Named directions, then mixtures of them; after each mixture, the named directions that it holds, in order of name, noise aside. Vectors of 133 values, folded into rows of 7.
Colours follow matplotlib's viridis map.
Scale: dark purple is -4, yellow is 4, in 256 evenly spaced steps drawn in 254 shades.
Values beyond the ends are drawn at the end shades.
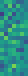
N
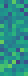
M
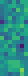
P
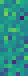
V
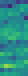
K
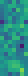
P.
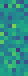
M, N.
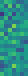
N.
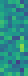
M, P.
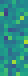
N, V.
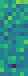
K, N.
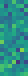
M.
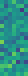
M.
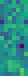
P.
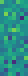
V.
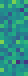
K, M.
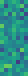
M, V.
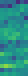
K.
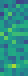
K, N.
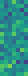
M.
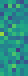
M, N.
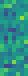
K, V.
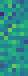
N.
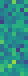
M, P.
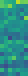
K, V.
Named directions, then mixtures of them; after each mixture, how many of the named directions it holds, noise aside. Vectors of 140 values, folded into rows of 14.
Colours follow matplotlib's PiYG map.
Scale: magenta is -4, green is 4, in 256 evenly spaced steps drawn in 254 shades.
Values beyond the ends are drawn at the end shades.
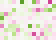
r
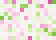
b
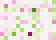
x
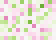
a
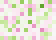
one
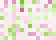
four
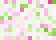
one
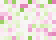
one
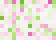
four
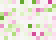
one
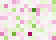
one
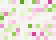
one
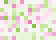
two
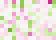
four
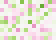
one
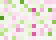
four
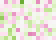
four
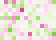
three
